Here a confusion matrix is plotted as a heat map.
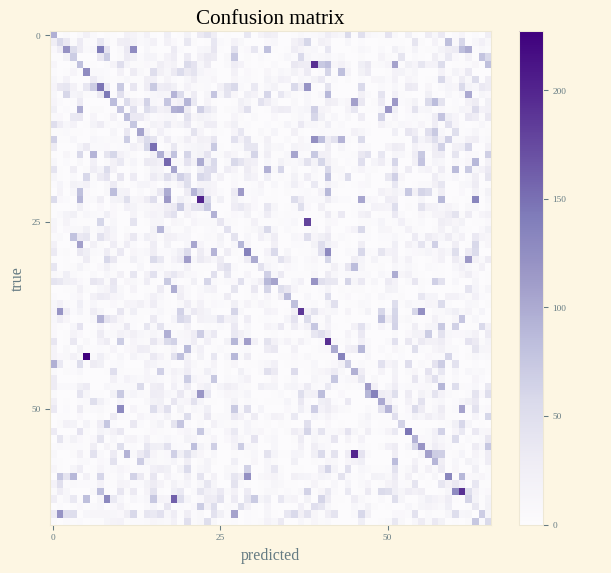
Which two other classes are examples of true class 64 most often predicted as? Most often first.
1, 27
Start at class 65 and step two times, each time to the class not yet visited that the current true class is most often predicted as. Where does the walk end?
22
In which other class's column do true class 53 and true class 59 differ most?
29
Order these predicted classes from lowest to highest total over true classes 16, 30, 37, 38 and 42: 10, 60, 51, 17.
17, 10, 60, 51
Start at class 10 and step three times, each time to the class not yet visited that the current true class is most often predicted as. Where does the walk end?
60
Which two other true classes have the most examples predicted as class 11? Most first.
56, 14
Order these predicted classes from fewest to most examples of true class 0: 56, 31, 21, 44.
21, 31, 56, 44
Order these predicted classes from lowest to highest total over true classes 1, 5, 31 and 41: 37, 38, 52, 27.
52, 37, 38, 27
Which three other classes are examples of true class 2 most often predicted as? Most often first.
7, 12, 62
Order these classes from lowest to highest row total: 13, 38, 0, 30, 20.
20, 13, 0, 38, 30
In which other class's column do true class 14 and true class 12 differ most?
39
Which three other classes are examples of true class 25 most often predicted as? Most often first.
38, 7, 12
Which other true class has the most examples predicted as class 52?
3
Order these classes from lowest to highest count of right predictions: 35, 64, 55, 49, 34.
34, 64, 35, 49, 55
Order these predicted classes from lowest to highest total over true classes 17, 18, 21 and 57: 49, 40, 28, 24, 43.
43, 49, 40, 24, 28
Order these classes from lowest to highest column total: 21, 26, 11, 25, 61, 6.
25, 26, 6, 11, 21, 61
